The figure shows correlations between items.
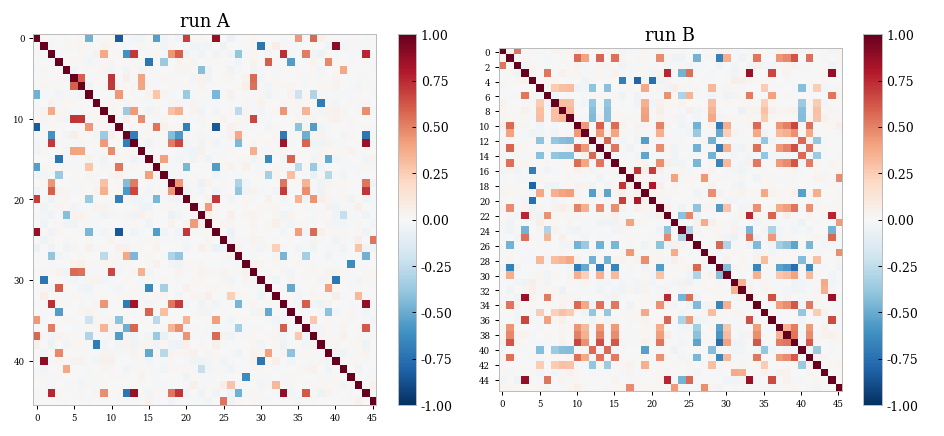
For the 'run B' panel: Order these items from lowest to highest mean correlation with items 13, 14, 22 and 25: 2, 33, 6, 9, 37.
9, 2, 37, 6, 33
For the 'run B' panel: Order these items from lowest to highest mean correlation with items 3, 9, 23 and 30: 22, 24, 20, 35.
24, 20, 35, 22
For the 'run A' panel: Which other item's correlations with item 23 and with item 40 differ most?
1
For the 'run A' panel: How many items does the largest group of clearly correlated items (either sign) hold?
10
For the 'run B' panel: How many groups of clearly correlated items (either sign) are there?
7
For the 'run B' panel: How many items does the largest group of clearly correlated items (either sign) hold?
14
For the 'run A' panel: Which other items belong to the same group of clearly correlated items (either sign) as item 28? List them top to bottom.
42
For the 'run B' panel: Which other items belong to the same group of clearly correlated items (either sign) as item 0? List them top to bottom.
2
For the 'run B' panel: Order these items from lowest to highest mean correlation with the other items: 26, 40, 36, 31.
26, 40, 31, 36
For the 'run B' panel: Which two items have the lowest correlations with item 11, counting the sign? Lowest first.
29, 26
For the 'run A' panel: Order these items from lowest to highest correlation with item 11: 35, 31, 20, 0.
0, 20, 35, 31
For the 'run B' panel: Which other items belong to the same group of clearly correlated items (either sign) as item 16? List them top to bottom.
4, 18, 20
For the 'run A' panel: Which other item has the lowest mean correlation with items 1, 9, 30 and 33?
12
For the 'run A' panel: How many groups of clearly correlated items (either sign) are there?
11
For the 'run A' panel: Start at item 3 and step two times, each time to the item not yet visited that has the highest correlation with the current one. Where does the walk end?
39
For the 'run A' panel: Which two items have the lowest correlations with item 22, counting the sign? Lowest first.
4, 41
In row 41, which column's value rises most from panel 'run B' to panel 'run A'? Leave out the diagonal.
29
